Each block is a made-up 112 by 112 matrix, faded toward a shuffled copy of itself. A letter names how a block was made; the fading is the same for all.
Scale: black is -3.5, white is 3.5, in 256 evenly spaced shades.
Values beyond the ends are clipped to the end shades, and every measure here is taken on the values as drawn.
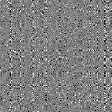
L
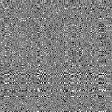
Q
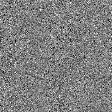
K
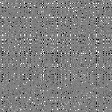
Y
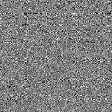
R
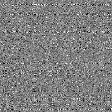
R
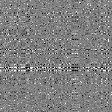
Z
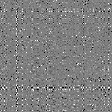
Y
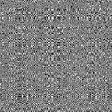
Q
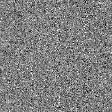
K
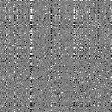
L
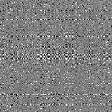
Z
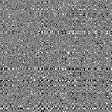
Z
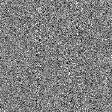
K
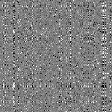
L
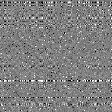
Z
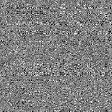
R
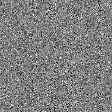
K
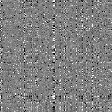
L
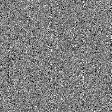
K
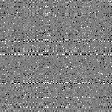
Z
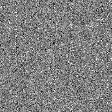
K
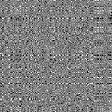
Q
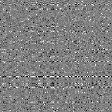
Z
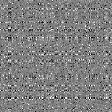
Z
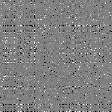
Y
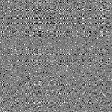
Q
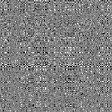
Q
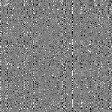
L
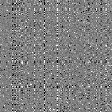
L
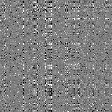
L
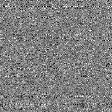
R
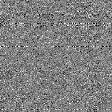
R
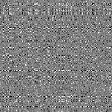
Q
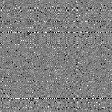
Z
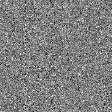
K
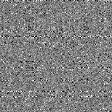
R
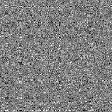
R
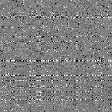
Z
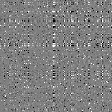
Y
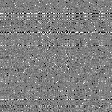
Z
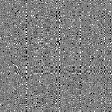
L
